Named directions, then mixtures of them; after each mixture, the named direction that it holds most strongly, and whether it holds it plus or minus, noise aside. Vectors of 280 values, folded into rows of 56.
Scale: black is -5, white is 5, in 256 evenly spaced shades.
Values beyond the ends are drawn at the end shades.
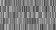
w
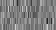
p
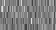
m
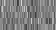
m, plus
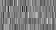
p, minus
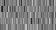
m, minus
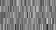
p, minus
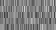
w, minus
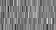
p, minus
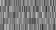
w, plus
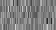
p, plus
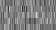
w, plus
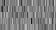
m, minus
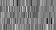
p, plus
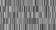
w, plus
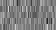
p, plus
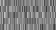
w, plus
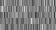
m, plus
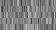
m, minus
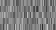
w, plus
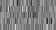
p, plus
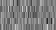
p, plus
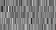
m, minus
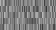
w, plus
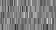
p, minus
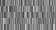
w, minus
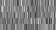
m, plus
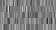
p, plus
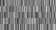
w, minus
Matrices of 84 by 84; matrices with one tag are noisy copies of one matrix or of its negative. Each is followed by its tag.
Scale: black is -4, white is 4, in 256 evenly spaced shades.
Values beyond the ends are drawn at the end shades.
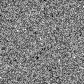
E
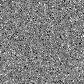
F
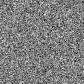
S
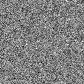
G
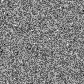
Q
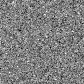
S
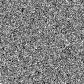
G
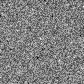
E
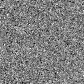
Q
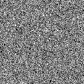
Q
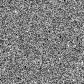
F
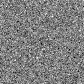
E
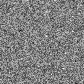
S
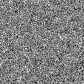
F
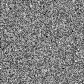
S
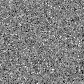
F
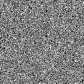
S
